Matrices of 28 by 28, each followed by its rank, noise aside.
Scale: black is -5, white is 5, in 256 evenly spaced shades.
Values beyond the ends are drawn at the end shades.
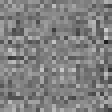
four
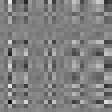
one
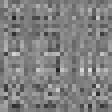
three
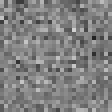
six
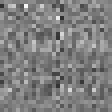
four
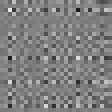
two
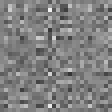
four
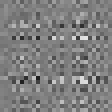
two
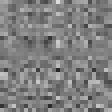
three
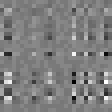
one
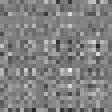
three
